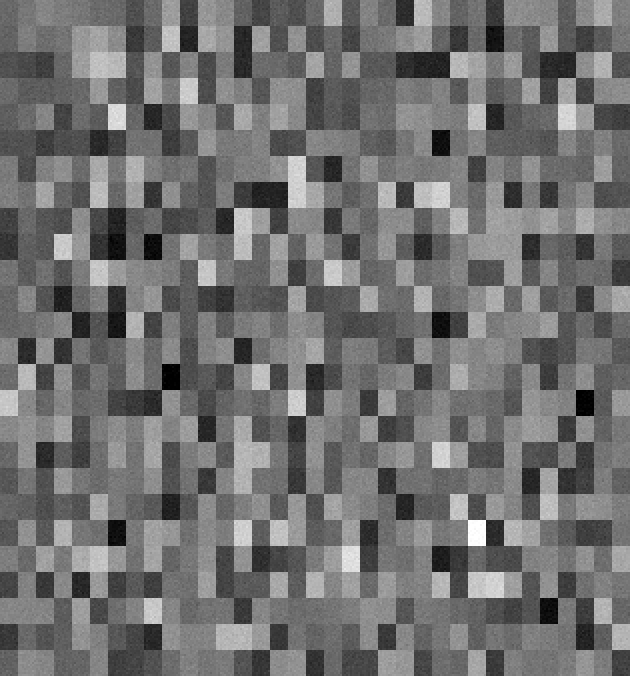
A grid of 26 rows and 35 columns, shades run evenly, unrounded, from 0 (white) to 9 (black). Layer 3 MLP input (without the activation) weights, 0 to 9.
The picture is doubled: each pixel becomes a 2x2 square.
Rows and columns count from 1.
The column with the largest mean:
7
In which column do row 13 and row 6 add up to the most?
25
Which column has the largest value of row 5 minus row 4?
9
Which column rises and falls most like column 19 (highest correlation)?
12
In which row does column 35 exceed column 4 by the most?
10
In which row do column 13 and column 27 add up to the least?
21
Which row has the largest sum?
6
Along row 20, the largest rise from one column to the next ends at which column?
27
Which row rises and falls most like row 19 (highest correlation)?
17
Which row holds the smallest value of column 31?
20
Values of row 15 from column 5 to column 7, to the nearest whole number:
6 5 6
